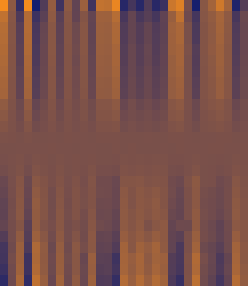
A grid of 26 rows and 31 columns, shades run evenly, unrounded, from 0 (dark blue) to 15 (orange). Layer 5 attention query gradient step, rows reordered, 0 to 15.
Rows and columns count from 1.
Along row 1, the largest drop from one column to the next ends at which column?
5
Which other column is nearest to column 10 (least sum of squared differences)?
31
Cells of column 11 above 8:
1
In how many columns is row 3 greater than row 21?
16
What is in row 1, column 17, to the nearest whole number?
3
